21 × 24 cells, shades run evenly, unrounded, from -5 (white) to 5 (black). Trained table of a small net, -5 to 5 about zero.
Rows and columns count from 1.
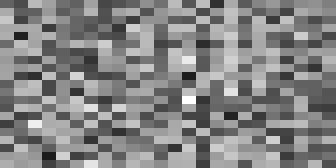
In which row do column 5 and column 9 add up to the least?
14
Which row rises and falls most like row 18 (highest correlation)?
8
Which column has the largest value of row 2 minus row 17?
15
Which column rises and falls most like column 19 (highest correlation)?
11
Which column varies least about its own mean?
12
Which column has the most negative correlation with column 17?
6
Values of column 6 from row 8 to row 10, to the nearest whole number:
1 2 -3
